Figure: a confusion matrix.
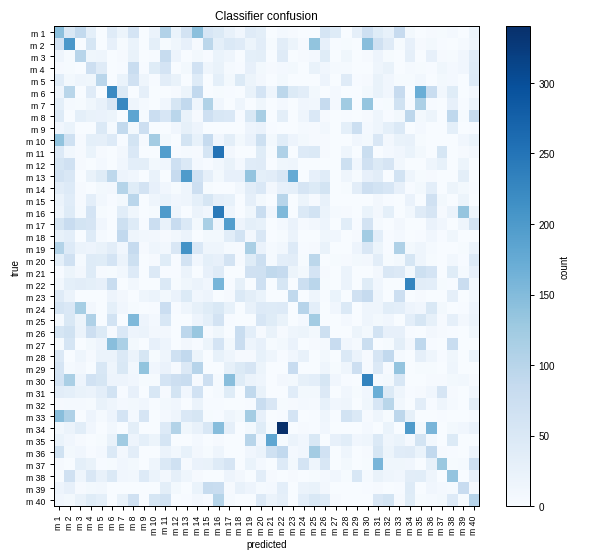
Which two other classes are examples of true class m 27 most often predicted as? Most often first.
m 6, m 7
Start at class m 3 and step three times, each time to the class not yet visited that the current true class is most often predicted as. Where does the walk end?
m 22
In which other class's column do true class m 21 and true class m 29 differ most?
m 9
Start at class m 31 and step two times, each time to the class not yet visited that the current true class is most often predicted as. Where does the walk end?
m 13
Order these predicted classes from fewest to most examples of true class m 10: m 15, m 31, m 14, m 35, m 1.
m 35, m 14, m 31, m 15, m 1
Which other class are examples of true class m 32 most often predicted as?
m 20
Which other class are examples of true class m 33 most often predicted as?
m 1
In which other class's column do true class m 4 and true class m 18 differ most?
m 30
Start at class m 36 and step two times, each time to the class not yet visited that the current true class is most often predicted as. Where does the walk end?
m 8
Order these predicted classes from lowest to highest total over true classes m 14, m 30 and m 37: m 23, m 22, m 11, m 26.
m 23, m 22, m 11, m 26
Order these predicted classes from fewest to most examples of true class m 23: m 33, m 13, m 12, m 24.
m 24, m 12, m 13, m 33
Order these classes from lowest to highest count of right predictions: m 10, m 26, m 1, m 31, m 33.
m 26, m 33, m 10, m 1, m 31
